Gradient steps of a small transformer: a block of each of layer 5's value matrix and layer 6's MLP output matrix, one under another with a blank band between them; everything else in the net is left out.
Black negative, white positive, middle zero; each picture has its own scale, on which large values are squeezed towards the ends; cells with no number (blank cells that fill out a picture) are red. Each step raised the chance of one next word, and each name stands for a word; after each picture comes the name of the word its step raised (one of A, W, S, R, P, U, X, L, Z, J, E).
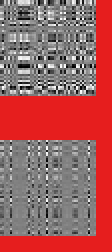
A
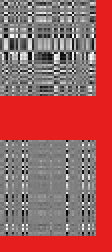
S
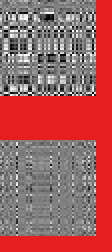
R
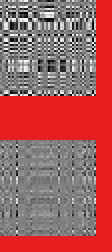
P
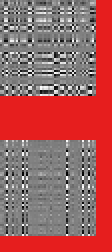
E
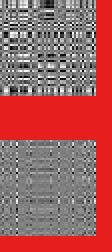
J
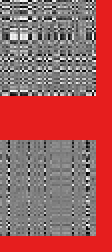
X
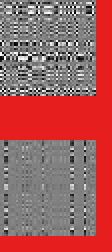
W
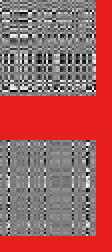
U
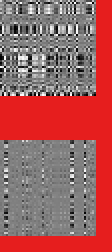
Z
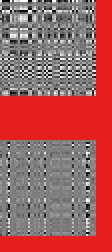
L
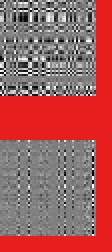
E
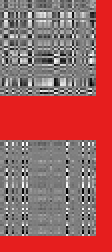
U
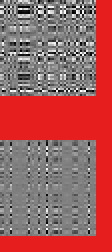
W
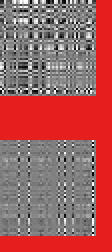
L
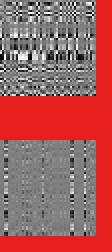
S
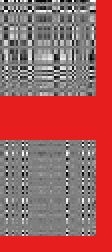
L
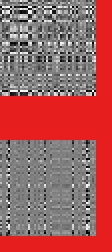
W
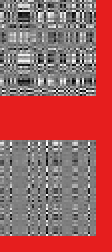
U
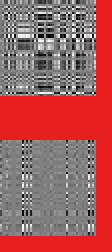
S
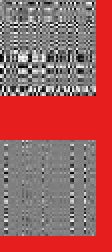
J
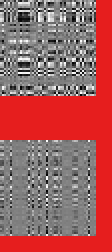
E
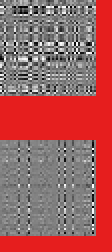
W
